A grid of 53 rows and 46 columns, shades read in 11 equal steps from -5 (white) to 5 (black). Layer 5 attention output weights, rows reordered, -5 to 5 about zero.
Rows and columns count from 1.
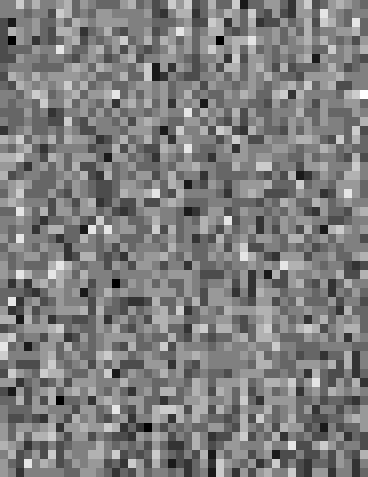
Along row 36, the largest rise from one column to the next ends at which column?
3
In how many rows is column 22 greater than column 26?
21
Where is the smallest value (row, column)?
11, 46
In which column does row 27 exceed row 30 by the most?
8
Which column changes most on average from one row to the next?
2
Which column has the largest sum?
40
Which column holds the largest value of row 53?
27
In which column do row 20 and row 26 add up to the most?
38
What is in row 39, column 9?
-2
